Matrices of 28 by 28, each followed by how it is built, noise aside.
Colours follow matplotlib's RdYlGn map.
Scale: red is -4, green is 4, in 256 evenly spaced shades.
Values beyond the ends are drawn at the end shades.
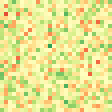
repeating rows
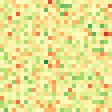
repeating rows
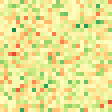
noise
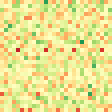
repeating columns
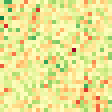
block diagonal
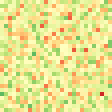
noise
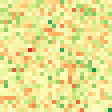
repeating rows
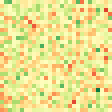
repeating rows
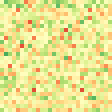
repeating columns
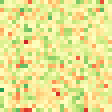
low rank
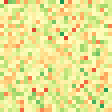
noise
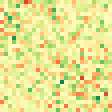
block diagonal
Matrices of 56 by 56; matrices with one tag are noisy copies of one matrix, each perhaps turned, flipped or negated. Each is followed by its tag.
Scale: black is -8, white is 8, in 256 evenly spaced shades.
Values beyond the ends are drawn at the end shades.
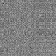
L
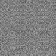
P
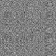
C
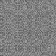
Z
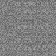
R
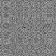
C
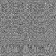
C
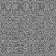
C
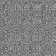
Z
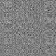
C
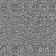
C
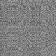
P
